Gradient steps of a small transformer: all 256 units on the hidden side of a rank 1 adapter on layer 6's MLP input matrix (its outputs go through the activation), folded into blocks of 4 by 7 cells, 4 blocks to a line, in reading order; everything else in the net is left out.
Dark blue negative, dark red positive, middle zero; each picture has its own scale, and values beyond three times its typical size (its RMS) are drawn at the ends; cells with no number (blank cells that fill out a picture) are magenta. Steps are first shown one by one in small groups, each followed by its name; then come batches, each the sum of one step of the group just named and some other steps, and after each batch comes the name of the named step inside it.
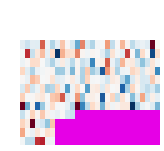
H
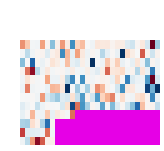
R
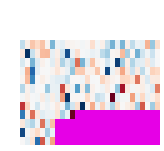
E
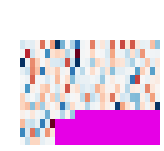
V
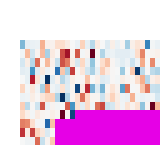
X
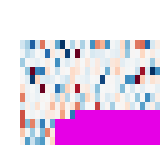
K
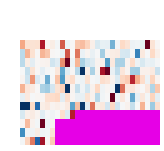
E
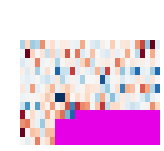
X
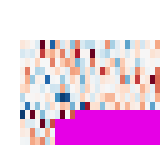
E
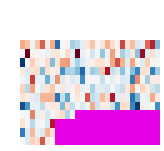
V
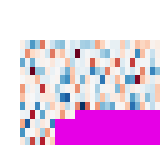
K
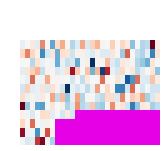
H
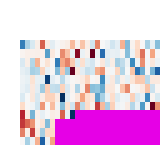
X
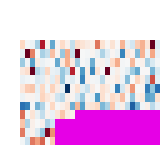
R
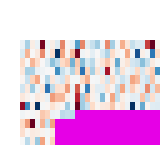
H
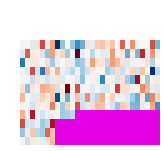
V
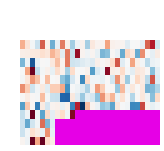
R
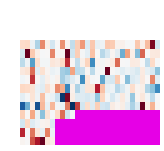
R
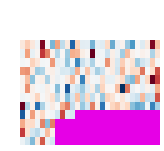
H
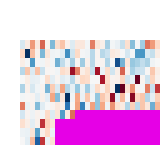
E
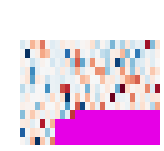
E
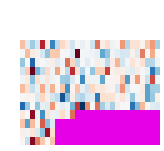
R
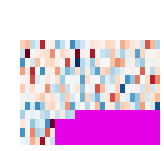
V
